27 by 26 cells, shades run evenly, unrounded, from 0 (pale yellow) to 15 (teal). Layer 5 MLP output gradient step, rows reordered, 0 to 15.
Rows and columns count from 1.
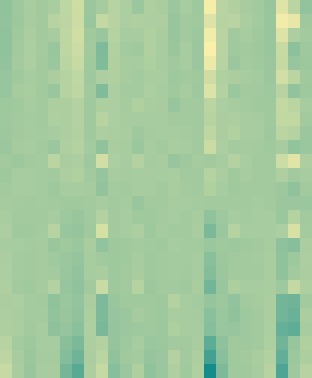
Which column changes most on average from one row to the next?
25
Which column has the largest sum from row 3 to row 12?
1
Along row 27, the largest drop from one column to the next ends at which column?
19
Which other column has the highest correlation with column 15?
2
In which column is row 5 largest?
9
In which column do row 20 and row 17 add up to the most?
18
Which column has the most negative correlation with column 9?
16
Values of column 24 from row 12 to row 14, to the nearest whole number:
3 5 6
